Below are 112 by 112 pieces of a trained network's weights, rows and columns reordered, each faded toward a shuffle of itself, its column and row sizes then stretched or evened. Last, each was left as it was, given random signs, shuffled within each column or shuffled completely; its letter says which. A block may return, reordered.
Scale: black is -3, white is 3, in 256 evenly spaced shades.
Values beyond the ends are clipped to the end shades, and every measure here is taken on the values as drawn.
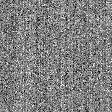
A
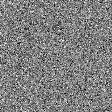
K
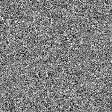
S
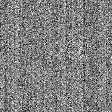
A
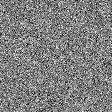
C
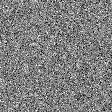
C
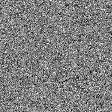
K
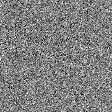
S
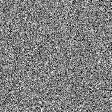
K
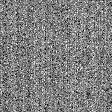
K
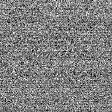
A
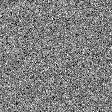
C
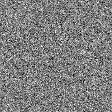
S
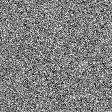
C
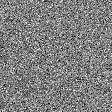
C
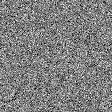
C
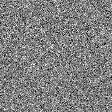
S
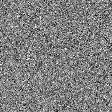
K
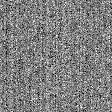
K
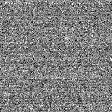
A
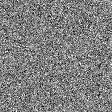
C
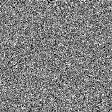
S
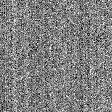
K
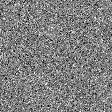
C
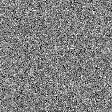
S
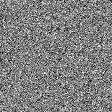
C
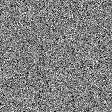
C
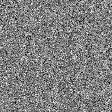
K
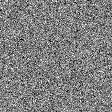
C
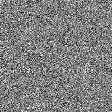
A
